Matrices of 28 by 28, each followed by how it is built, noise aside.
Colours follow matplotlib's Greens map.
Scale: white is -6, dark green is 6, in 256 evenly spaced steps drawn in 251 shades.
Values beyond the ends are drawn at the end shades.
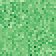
block diagonal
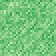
Hankel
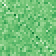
diagonal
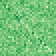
diagonal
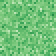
noise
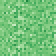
repeating rows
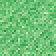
Hankel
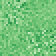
block diagonal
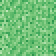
repeating rows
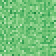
repeating rows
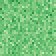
noise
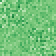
block diagonal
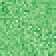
block diagonal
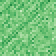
Hankel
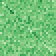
diagonal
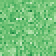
low rank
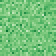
low rank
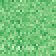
low rank
